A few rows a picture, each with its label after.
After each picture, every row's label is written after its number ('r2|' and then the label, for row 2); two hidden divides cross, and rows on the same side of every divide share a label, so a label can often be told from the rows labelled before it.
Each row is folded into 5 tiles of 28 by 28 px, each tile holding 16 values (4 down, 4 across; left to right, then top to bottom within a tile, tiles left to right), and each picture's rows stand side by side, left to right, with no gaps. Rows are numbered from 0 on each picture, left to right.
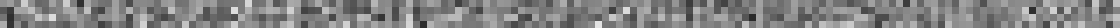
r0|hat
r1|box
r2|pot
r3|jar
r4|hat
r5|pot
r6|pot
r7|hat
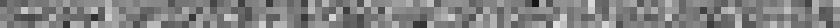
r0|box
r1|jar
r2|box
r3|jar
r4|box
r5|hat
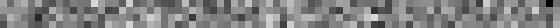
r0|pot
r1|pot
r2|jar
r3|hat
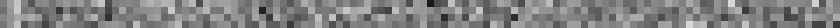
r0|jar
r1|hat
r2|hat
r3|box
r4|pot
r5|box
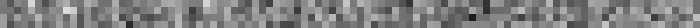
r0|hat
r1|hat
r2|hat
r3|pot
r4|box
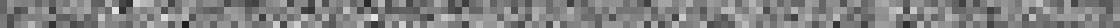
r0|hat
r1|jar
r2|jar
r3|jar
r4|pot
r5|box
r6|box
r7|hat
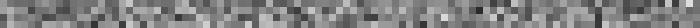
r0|pot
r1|pot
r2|box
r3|jar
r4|pot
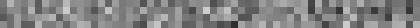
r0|hat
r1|jar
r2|jar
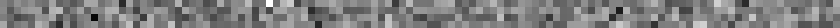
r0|box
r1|pot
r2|pot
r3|box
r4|jar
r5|hat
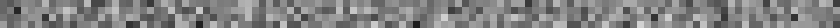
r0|hat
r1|box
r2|box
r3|jar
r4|box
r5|box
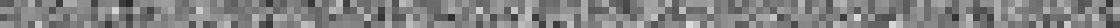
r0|hat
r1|hat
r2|pot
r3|box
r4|pot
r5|jar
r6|pot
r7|hat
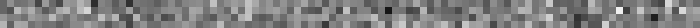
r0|hat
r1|box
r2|jar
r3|pot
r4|box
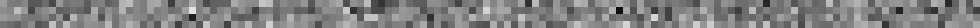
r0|pot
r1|pot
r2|jar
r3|hat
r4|jar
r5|pot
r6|jar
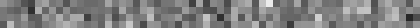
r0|pot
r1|pot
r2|hat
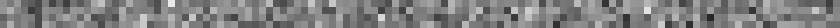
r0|pot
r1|box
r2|hat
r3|box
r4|hat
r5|hat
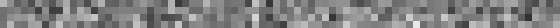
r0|jar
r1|hat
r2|jar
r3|jar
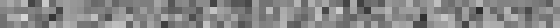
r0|jar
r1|jar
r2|box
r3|jar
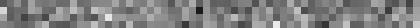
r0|box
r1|jar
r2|jar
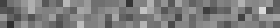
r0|hat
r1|pot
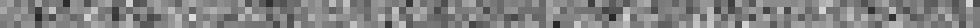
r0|pot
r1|hat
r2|hat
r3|box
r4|jar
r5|pot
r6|pot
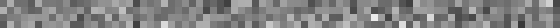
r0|pot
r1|pot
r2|jar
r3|pot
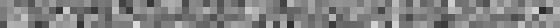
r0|jar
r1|box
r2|hat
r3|box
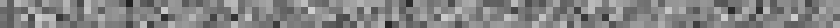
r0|hat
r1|box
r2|hat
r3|jar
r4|box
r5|jar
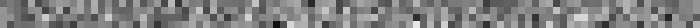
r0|box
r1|box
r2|jar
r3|pot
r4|jar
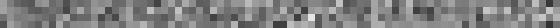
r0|pot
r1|box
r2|pot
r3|hat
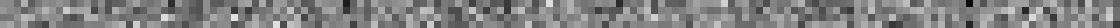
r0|jar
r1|jar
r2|pot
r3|pot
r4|jar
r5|jar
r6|hat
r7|box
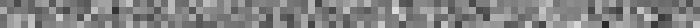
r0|pot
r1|hat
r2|hat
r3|pot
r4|jar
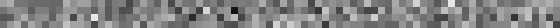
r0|jar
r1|jar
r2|jar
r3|box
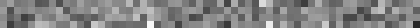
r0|box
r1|pot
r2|box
